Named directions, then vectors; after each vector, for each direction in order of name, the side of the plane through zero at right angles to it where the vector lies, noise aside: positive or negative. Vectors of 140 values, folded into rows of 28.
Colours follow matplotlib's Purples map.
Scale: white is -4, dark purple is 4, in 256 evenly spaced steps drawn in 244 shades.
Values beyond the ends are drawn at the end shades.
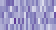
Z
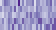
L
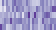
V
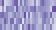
negative, positive, negative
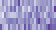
positive, positive, negative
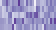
positive, positive, positive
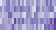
positive, positive, positive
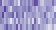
negative, negative, positive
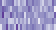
negative, negative, positive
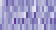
positive, positive, positive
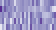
positive, negative, positive
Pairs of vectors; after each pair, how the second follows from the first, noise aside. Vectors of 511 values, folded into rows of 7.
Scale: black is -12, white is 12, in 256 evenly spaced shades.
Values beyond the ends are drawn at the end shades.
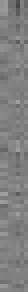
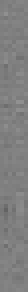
wrapped around, shrunk.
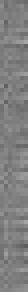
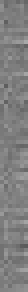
copied.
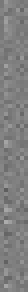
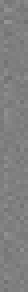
wrapped around, shrunk.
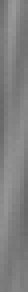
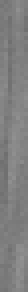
wrapped around, shrunk.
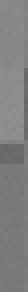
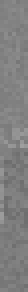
reversed, negated, partly zeroed.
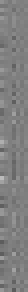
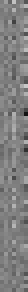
reversed, negated, scaled up.
